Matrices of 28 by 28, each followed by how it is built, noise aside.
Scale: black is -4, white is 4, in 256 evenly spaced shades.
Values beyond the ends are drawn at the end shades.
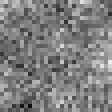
smooth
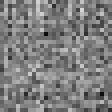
blocks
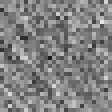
Toeplitz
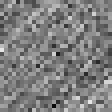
Hankel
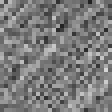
Hankel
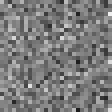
repeating rows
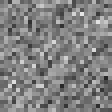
Hankel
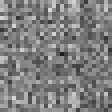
blocks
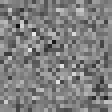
block diagonal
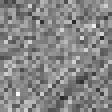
Hankel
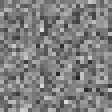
repeating rows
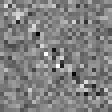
banded
